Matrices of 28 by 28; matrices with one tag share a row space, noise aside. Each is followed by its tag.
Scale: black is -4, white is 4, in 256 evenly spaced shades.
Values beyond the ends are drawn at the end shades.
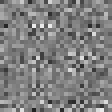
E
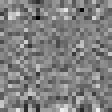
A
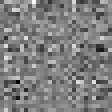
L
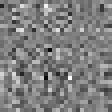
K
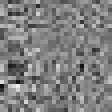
A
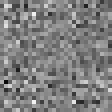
L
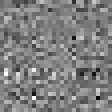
L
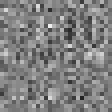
E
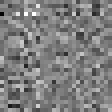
A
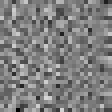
K
